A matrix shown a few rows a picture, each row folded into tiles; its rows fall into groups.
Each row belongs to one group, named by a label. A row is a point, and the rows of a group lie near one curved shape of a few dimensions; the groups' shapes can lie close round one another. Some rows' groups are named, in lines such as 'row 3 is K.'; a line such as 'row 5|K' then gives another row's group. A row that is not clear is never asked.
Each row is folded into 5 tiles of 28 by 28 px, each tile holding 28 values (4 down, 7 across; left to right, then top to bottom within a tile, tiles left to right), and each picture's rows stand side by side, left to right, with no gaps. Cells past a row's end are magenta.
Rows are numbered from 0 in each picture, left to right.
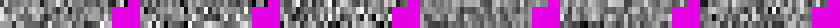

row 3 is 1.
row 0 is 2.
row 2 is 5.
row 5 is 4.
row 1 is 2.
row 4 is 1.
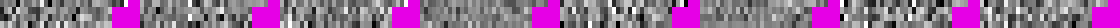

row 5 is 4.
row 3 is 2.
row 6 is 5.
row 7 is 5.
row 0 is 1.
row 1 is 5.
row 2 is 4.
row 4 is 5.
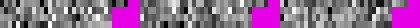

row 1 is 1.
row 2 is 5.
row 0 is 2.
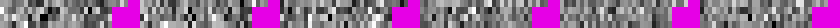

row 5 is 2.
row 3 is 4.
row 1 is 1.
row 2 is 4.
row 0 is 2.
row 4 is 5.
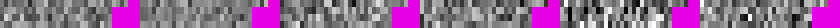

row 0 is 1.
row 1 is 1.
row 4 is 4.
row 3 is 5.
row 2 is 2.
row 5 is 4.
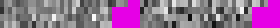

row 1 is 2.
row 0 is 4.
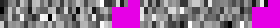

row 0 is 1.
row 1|2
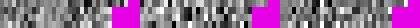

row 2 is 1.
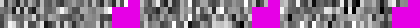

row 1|5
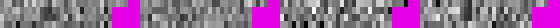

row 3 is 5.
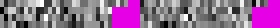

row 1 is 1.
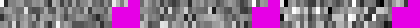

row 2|5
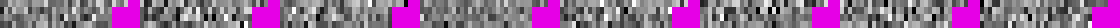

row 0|2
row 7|4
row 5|4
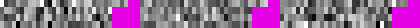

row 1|2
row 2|1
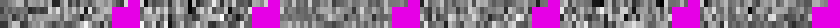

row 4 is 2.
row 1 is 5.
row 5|5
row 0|2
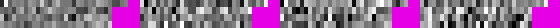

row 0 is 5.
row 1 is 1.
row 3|4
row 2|5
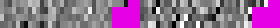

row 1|1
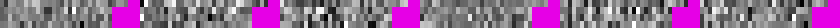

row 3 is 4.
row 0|4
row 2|4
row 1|5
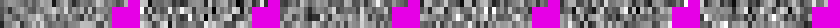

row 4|4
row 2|1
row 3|2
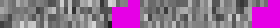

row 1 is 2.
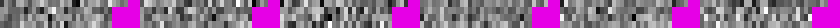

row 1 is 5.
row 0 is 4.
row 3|1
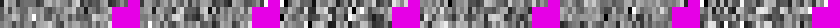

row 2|5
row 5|1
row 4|5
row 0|4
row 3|1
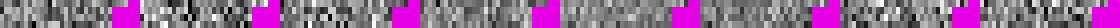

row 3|4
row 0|5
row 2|4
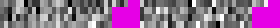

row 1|5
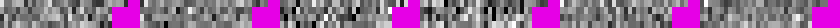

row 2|1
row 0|5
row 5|4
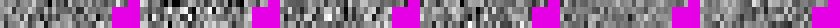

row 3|2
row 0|5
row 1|4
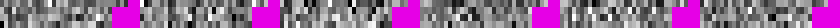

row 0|5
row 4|4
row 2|5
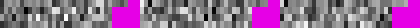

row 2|1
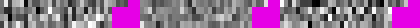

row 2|4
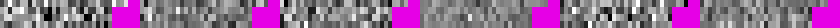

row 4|4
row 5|4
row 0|2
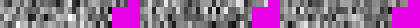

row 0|1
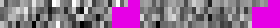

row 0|2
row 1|1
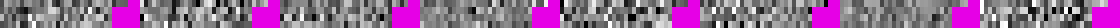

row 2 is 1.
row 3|5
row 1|1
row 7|2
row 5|1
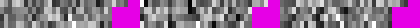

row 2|4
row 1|5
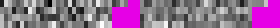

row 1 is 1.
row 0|5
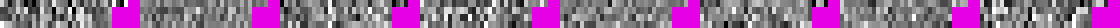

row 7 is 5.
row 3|4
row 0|5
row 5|2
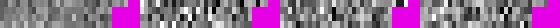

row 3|2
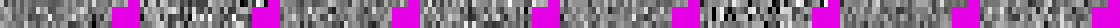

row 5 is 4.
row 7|1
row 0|5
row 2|4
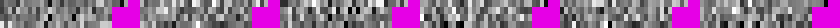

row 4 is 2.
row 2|4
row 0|1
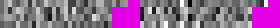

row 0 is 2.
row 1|1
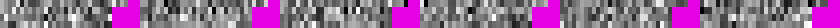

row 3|5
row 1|5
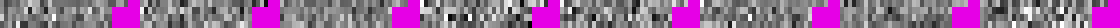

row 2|5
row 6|5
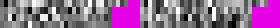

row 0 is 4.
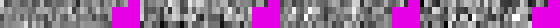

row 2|4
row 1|1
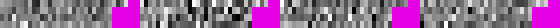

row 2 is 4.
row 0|1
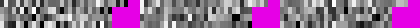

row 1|4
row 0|1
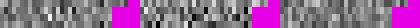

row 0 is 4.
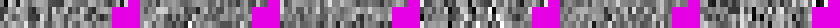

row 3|5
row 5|5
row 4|2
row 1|2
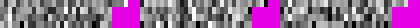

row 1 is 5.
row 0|4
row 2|2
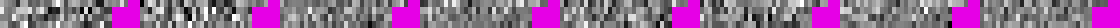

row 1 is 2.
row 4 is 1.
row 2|4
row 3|4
